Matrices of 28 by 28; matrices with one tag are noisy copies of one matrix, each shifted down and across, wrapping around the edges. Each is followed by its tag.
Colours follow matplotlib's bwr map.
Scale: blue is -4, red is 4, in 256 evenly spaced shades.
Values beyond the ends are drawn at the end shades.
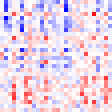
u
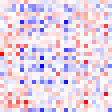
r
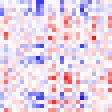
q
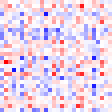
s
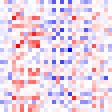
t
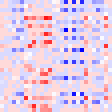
t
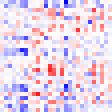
q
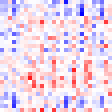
u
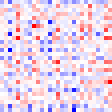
s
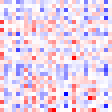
s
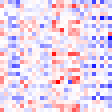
t
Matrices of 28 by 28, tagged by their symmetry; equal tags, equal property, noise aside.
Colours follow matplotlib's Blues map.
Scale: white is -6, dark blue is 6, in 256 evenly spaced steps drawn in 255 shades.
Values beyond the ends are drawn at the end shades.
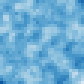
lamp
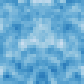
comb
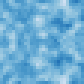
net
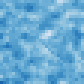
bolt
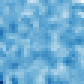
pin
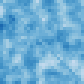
bolt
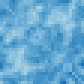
lamp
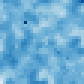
pin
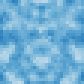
comb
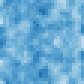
net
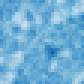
lamp
